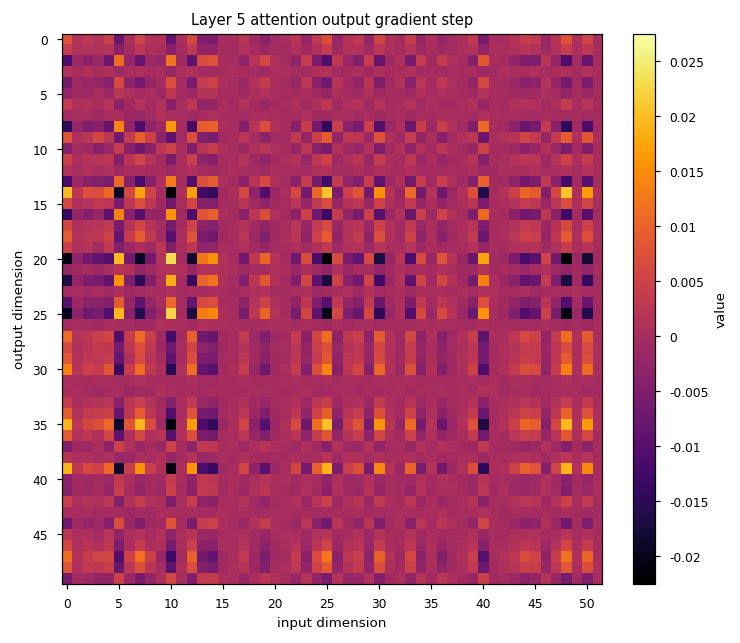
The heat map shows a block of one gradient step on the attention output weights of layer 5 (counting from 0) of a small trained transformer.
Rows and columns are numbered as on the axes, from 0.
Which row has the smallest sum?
20
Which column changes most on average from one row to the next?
10
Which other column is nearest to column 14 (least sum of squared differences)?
40
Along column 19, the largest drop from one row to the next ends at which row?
14
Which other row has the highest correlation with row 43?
32
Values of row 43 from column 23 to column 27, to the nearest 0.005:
0 0 0 0 0
